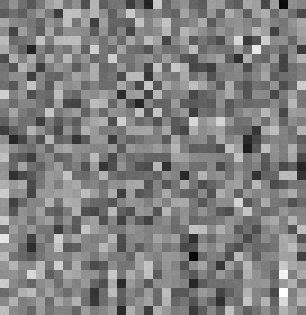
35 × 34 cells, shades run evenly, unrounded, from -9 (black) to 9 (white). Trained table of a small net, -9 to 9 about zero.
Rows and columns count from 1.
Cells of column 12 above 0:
14
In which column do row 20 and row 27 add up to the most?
1
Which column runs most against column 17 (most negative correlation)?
18
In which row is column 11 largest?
6
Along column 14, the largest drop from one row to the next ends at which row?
11
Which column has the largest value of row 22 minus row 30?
25
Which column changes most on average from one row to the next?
22
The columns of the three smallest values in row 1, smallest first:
32, 17, 15
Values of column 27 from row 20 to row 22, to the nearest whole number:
2 2 -2
